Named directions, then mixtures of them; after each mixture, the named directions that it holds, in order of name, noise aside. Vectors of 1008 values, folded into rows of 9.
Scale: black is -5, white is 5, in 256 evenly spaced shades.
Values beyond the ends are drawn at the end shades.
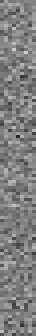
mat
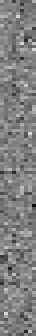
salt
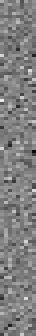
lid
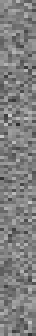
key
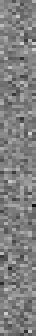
mat, salt.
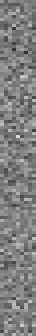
mat.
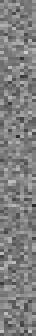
mat, salt.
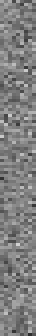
key, salt.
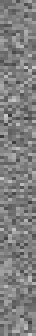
key.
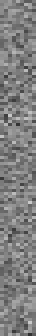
key.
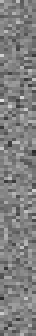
key, lid.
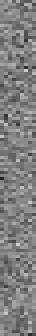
key, salt.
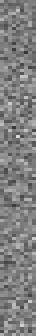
mat.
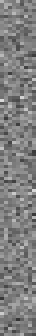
key, lid.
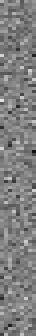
lid.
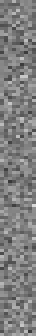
mat, salt.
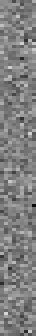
mat, salt.
